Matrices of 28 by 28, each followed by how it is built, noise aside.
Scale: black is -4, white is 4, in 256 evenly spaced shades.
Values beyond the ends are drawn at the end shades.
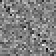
banded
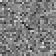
diagonal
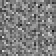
repeating rows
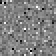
sparse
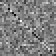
diagonal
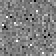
sparse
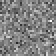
noise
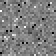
sparse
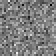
noise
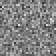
repeating columns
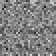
repeating columns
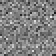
repeating columns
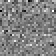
uneven rows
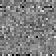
uneven rows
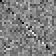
diagonal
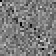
banded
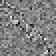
banded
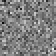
noise
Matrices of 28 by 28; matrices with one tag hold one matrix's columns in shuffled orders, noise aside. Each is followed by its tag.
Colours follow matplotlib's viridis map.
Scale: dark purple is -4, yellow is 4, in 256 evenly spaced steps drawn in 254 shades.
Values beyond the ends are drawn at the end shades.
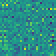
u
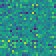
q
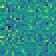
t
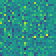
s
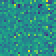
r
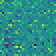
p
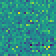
p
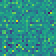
p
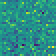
p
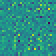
u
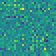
u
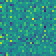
t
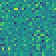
u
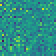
u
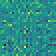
p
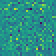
u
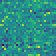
p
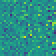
s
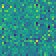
t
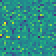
s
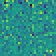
r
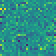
u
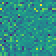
u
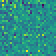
r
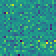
q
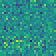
q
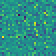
s
